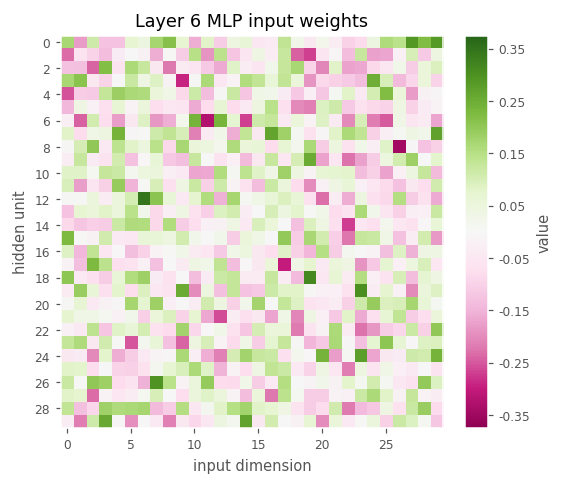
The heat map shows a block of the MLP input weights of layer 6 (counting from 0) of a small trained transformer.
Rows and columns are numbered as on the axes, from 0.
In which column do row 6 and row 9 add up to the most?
10
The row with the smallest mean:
1
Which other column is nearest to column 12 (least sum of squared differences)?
21
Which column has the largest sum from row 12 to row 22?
6
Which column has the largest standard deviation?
23
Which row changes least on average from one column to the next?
13
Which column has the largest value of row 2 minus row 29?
5
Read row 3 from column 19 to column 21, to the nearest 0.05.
-0.2 -0.1 -0.1
